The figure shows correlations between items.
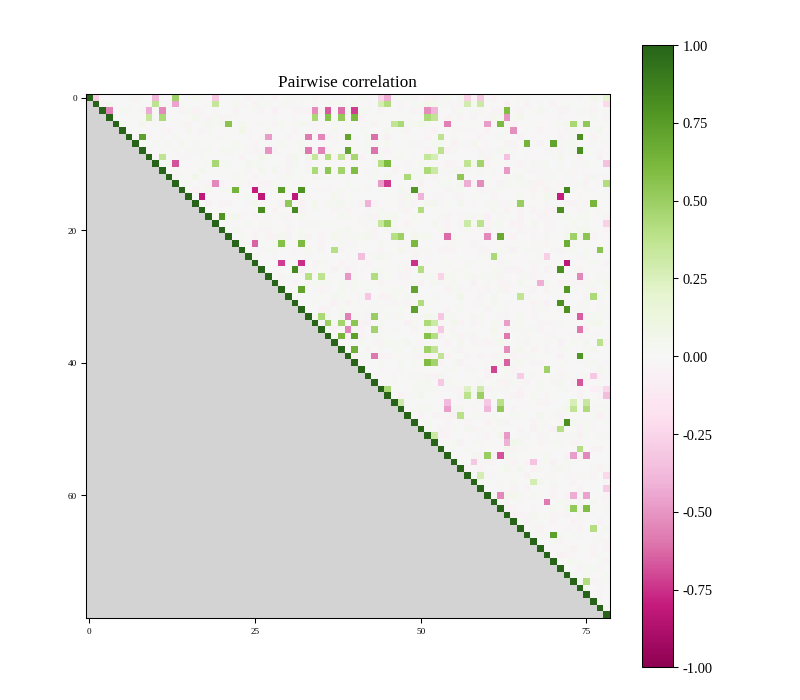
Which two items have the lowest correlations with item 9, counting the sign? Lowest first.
2, 63
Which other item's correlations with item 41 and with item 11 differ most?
61
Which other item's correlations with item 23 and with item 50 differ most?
77
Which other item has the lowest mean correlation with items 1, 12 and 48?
13
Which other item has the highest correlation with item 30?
16
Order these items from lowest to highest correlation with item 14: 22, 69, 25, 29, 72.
25, 69, 22, 29, 72
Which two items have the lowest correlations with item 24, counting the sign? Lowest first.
41, 69
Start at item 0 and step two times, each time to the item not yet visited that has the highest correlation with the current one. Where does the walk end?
78
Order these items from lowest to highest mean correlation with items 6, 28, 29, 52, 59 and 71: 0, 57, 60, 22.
0, 60, 57, 22
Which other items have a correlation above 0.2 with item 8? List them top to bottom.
6, 39, 53, 74
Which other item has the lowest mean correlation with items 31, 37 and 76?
15
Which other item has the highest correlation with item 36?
40
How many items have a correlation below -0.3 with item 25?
6
